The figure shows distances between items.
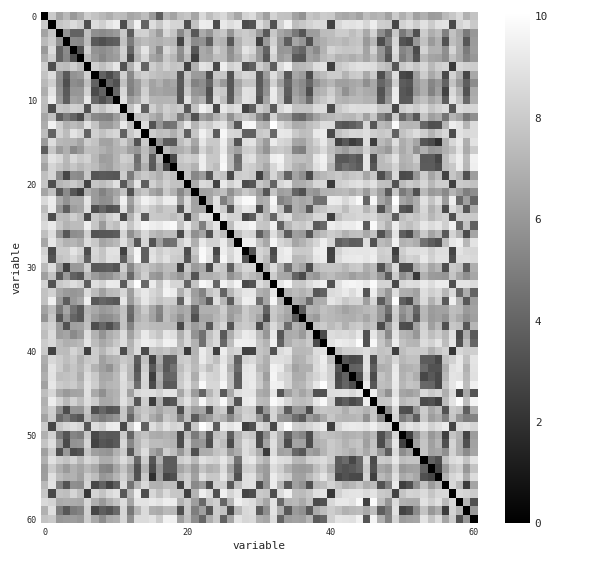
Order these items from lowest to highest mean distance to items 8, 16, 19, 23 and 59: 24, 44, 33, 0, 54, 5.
5, 54, 0, 33, 44, 24
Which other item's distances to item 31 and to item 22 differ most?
52
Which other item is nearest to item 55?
15
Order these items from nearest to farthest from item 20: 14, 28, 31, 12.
28, 14, 12, 31
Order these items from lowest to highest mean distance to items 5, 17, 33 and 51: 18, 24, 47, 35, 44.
47, 35, 18, 44, 24
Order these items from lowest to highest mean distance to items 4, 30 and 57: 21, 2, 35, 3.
3, 21, 2, 35
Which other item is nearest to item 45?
58
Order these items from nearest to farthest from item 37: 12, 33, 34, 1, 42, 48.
34, 12, 48, 42, 33, 1
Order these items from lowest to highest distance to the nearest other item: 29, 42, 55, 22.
55, 29, 42, 22
